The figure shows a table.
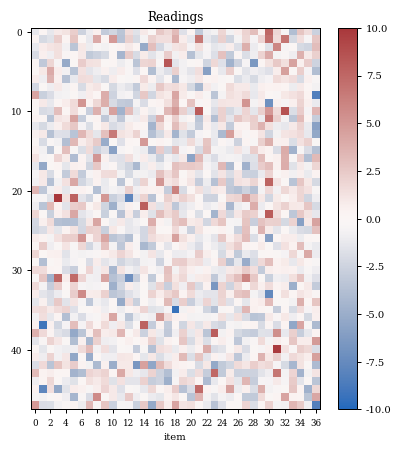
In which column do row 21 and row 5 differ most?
5
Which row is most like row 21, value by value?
31
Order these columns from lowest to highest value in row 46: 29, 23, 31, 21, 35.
35, 23, 31, 29, 21
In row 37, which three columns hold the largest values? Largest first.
14, 34, 5
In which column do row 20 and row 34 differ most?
18
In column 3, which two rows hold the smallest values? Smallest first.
45, 24
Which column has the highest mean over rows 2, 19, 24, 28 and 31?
27
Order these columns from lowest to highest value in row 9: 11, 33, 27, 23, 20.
11, 23, 33, 20, 27
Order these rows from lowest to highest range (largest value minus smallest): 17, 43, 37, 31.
17, 43, 31, 37
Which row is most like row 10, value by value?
1
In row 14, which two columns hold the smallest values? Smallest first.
9, 4
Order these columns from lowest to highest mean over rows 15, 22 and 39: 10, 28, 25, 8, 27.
10, 25, 27, 8, 28
